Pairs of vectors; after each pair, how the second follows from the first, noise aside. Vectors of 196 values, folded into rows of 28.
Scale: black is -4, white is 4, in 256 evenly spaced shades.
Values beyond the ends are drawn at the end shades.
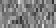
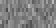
wrapped around, shrunk.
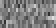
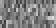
copied.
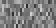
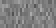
shrunk.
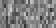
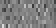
wrapped around, partly zeroed.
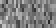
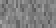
shrunk.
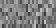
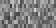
reversed, negated.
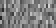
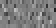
reversed, partly zeroed.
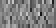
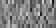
copied.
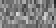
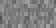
wrapped around, shrunk.
